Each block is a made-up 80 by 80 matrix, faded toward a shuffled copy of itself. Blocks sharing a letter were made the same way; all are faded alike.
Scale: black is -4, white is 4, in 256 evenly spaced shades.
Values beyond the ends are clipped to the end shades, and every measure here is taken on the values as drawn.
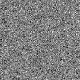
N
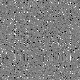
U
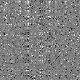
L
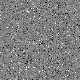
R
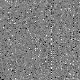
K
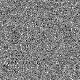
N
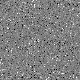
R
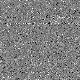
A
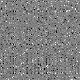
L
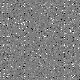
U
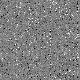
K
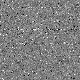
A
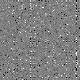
L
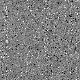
K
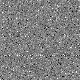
A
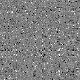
U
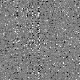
U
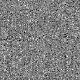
N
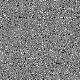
A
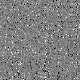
U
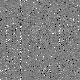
U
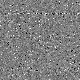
A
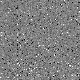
R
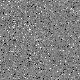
K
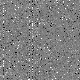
K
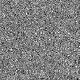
N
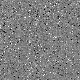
R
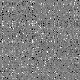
L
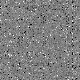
K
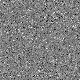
A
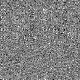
N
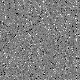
K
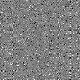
L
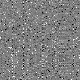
L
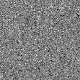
N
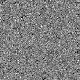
N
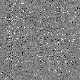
U
